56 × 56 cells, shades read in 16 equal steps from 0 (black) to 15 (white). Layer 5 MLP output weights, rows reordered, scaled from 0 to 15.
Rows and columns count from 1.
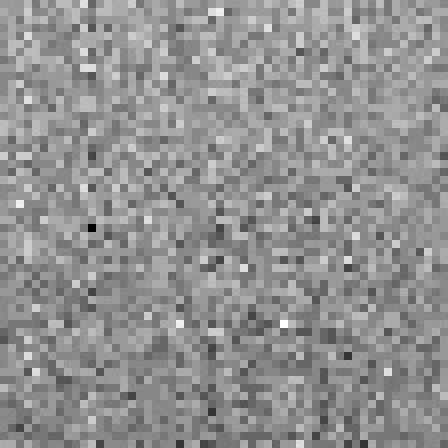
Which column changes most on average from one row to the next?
12
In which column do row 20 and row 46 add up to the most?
3
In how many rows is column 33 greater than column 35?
21
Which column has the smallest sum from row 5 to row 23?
47
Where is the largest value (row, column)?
41, 36
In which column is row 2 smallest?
29
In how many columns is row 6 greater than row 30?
33
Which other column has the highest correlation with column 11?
50
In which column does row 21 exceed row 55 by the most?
40
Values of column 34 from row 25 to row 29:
12 9 9 8 11
